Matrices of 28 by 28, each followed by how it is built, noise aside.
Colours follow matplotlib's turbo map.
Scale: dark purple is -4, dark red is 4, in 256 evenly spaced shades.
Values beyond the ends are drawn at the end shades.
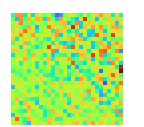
upper triangular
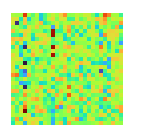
uneven columns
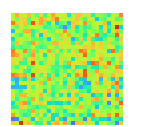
low rank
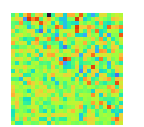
upper triangular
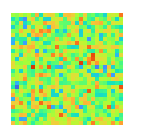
blocks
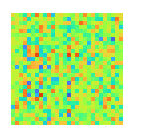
low rank
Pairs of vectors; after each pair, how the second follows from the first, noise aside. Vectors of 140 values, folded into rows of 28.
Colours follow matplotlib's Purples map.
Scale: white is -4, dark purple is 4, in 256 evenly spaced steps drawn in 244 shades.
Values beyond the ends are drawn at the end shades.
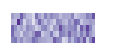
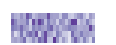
wrapped around.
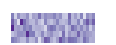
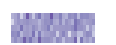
wrapped around, negated, partly zeroed.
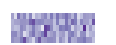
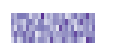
wrapped around.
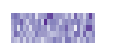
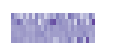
wrapped around, partly zeroed.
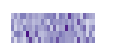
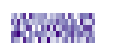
reversed, negated, scaled up.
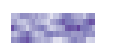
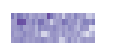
wrapped around, partly zeroed.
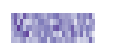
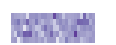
wrapped around, negated, partly zeroed.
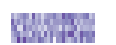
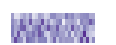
shuffled.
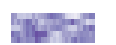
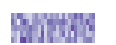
shuffled.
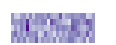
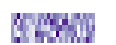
reversed, negated, scaled up.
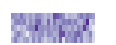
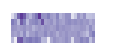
wrapped around, negated, partly zeroed.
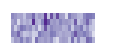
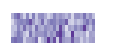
reversed.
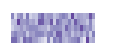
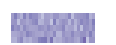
negated, shrunk.
